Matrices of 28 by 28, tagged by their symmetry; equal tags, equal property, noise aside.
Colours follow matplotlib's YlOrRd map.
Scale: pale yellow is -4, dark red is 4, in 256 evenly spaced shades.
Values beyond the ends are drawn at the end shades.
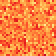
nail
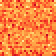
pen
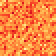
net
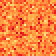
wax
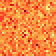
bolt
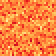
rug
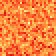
rug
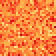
bolt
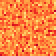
nail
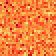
rug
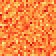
net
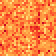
wax
